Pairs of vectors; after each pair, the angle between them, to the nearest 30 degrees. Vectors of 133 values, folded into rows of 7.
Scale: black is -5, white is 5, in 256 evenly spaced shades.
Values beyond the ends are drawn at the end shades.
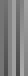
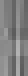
150 degrees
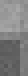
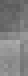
150 degrees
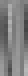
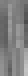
30 degrees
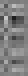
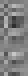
30 degrees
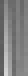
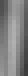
90 degrees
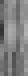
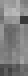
90 degrees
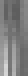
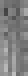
30 degrees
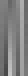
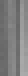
60 degrees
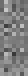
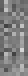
30 degrees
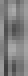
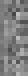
120 degrees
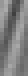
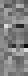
90 degrees
